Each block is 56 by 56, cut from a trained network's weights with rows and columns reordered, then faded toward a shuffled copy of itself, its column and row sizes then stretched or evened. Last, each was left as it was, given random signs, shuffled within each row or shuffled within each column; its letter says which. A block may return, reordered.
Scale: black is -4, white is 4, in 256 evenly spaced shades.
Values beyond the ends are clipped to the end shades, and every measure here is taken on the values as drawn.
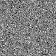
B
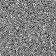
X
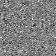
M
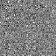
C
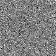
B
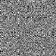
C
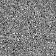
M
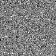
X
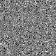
M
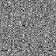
C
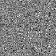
C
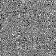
C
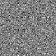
C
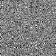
C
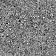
X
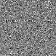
M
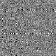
C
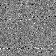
X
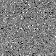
X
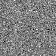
X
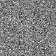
M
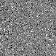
B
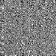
C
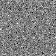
B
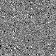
M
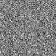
C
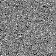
B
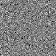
C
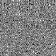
C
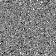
X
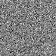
X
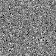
B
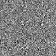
C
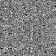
C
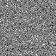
B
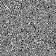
M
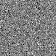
B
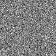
B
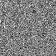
X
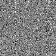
B
